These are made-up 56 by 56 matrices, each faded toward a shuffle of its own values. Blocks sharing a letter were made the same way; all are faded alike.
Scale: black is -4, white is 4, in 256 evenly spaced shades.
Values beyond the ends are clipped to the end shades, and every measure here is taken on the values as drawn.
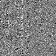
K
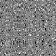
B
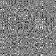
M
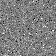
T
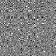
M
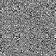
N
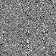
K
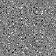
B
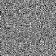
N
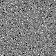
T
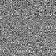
N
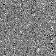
K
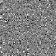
B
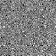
N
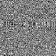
N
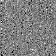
K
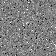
T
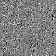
K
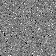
T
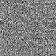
N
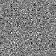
N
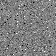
T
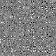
B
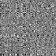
M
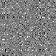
B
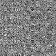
N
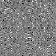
B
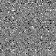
B
